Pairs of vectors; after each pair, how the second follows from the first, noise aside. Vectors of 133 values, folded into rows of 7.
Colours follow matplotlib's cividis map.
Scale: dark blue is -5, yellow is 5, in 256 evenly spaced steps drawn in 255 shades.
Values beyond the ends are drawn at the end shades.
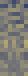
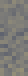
wrapped around, shrunk.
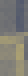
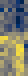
scaled up.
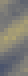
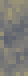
wrapped around, shrunk.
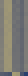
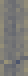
wrapped around, shrunk.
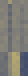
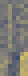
negated.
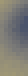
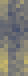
wrapped around, negated.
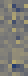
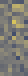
wrapped around, negated.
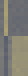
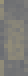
wrapped around, shrunk.
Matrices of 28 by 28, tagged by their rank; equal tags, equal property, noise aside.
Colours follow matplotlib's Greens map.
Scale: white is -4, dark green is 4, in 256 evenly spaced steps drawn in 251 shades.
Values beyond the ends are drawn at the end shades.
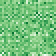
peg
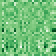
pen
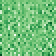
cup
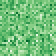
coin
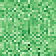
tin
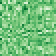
tin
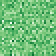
cup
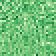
coin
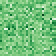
cup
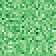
peg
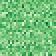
peg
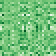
tin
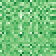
pen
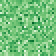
coin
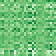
pen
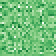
peg
